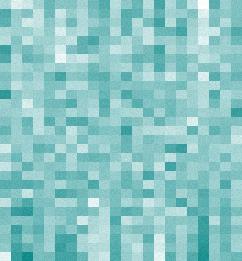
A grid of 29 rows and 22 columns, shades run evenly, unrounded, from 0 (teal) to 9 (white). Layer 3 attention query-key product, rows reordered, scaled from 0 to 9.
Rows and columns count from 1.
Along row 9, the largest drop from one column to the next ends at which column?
20
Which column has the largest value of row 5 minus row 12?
7
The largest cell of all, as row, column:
1, 19
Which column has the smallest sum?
12
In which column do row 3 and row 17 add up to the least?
17
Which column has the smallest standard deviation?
5
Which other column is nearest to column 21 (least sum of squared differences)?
11
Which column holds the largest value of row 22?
3
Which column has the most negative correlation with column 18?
15
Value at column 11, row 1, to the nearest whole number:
6
